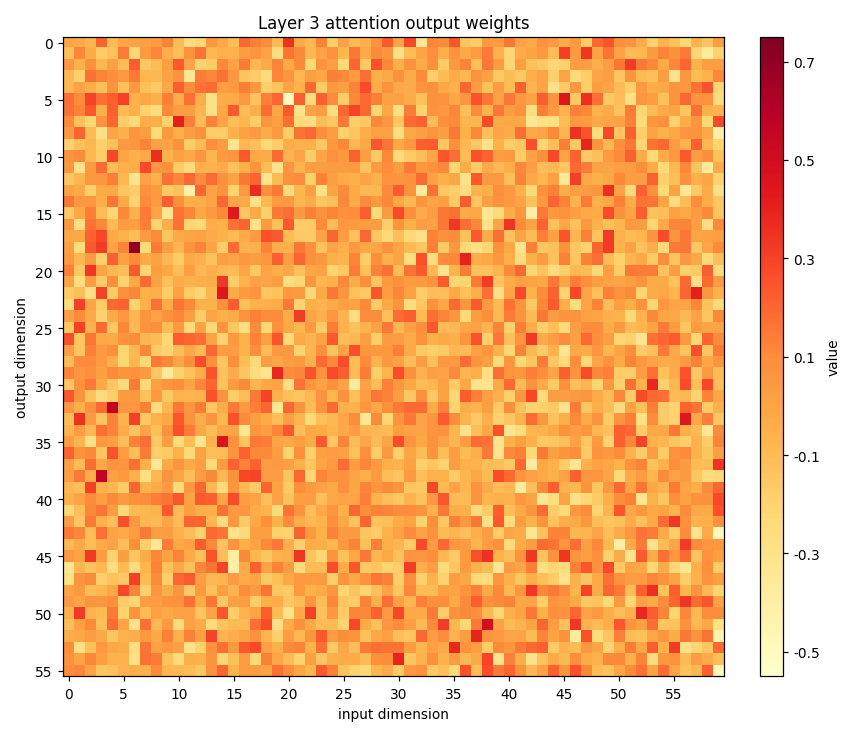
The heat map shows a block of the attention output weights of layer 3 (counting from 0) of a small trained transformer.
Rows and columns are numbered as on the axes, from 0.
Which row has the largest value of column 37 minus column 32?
17
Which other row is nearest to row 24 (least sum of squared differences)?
36
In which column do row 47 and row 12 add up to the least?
45
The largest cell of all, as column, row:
6, 18
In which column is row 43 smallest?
59
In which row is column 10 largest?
7
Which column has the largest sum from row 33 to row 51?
56
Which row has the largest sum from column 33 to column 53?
48
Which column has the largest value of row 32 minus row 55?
4
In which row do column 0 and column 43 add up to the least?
46
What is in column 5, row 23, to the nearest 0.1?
0.2
